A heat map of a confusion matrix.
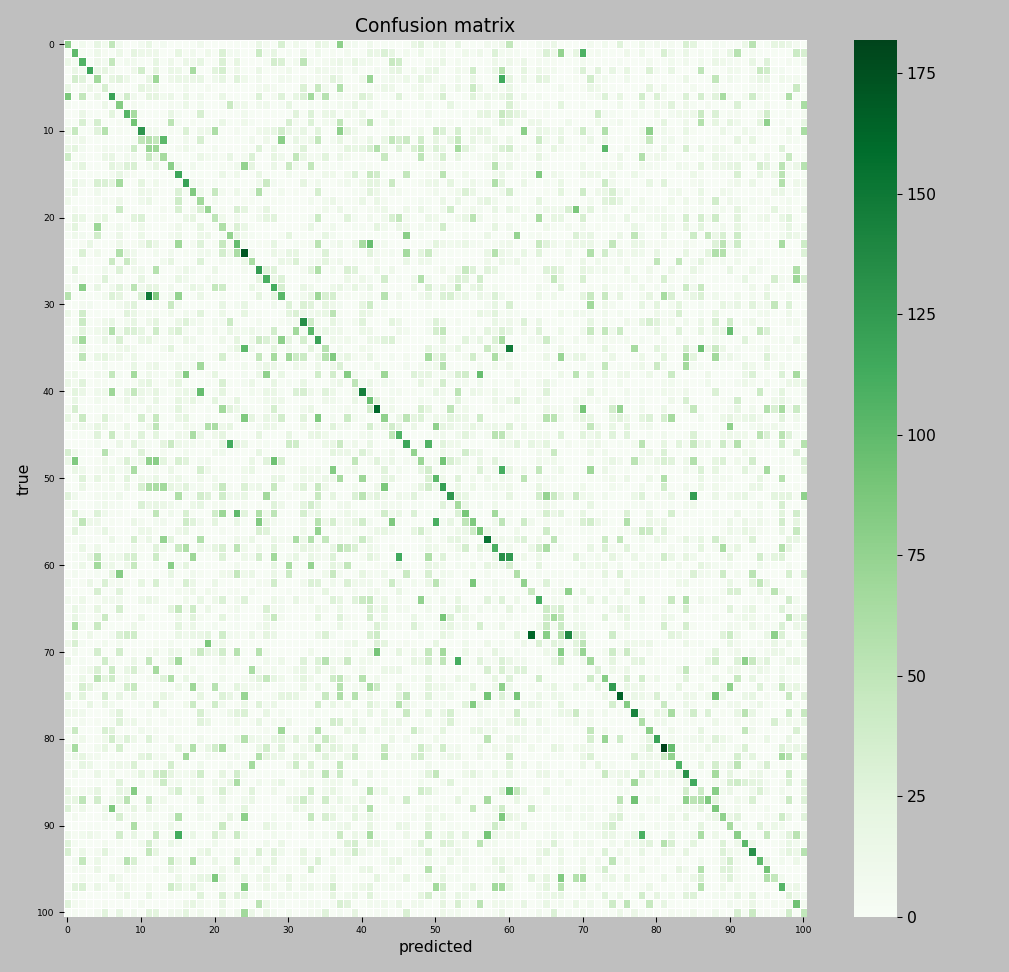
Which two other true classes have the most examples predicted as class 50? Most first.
55, 44
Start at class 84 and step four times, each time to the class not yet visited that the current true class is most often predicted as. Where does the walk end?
37
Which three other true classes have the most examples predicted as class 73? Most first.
12, 80, 10
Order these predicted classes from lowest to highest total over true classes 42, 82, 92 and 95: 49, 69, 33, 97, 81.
69, 33, 49, 81, 97
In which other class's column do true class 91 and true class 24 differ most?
15
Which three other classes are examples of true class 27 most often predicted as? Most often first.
99, 48, 66
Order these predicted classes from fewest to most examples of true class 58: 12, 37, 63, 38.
63, 12, 38, 37
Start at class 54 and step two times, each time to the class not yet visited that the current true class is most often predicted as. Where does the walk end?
41
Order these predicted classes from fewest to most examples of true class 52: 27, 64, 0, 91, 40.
91, 0, 64, 40, 27
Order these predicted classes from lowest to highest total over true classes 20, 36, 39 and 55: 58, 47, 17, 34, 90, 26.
47, 90, 17, 58, 34, 26
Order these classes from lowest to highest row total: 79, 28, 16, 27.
79, 27, 16, 28
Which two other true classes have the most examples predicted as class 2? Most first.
28, 34
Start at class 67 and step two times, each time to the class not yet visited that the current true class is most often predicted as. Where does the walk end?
70
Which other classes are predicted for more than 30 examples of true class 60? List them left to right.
4, 9, 14, 30, 33, 38
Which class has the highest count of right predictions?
81
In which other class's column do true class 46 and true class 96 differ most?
22
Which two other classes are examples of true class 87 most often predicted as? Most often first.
77, 84
